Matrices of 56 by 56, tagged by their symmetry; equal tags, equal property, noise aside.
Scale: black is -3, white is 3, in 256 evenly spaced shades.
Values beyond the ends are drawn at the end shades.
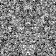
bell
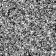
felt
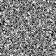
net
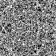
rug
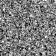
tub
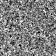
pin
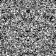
bell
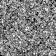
pin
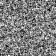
net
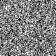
felt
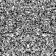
bell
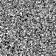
pin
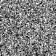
tub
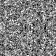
rug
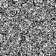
felt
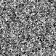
net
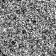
pin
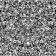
bell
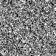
pin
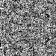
rug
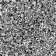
felt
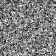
felt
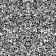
bell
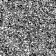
pin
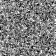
rug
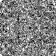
rug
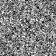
net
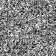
net
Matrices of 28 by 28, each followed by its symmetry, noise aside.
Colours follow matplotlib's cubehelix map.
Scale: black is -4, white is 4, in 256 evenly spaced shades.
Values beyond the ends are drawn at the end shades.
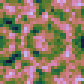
mirrored top to bottom.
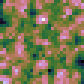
same after a half turn.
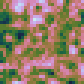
antisymmetric.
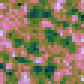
same after a half turn.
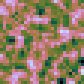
symmetric.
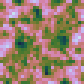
same after a half turn.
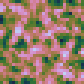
same after a half turn.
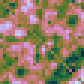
symmetric.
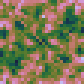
same after a half turn.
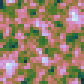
same after a half turn.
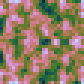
mirrored top to bottom.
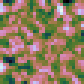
antisymmetric.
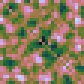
symmetric.
